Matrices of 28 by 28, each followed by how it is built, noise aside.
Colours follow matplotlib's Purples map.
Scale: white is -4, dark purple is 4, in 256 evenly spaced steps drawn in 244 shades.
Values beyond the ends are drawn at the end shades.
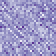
Toeplitz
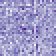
blocks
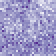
smooth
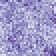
smooth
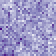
smooth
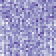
blocks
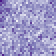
smooth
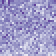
smooth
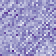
Hankel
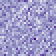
Hankel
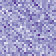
Toeplitz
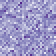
Hankel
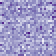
blocks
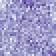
smooth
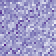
Hankel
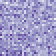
blocks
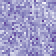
smooth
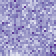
smooth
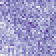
smooth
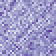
Hankel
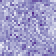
smooth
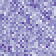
Toeplitz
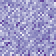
Hankel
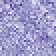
Toeplitz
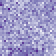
smooth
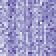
blocks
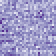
blocks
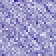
Toeplitz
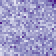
smooth
